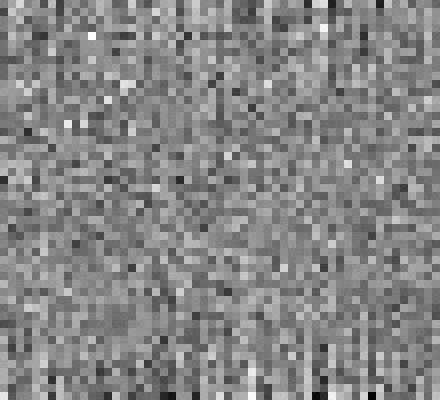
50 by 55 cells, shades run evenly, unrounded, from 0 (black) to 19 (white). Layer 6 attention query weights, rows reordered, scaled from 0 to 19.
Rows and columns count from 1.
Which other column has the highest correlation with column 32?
39
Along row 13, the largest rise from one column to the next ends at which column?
14
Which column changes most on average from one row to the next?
4
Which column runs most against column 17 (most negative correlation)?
48
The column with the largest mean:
6
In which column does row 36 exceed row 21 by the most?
10
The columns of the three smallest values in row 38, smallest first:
22, 51, 20
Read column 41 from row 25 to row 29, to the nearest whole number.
7 10 8 11 11
